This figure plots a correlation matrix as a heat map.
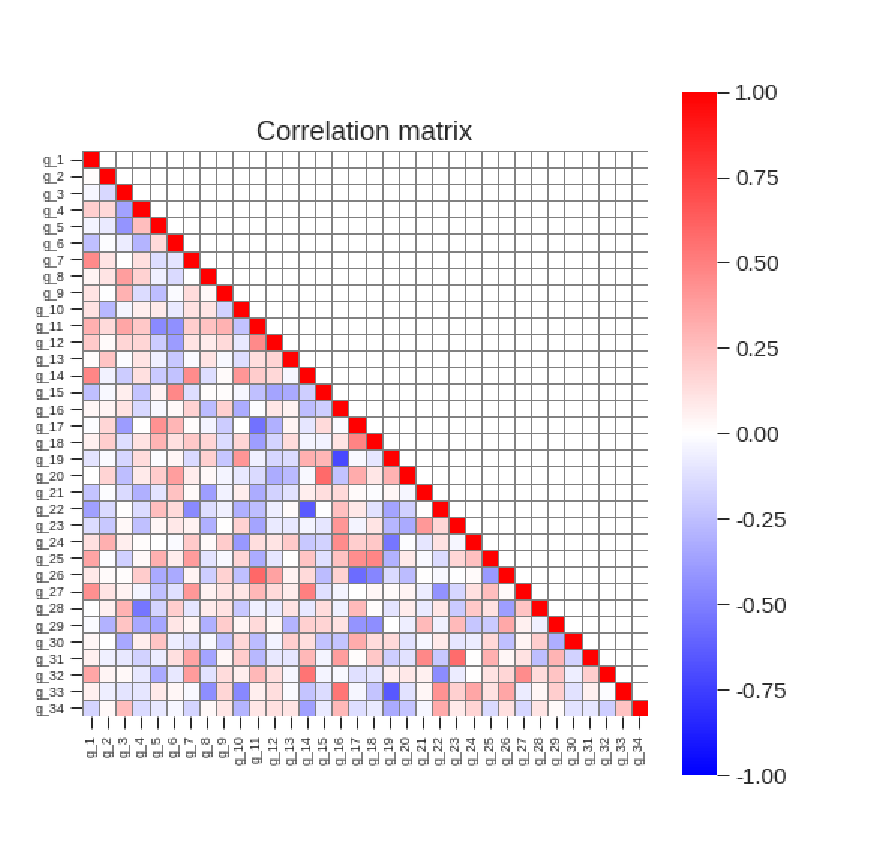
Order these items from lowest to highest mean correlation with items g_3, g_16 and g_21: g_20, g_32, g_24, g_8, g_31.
g_20, g_8, g_32, g_24, g_31
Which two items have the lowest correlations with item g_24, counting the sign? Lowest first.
g_19, g_10
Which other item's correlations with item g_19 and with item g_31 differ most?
g_16
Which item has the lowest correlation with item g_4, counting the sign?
g_28
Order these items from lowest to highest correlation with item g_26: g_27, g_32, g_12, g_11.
g_27, g_32, g_12, g_11
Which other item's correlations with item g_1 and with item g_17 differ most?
g_11
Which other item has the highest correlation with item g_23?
g_31
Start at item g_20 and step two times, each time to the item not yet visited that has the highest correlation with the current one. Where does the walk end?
g_6
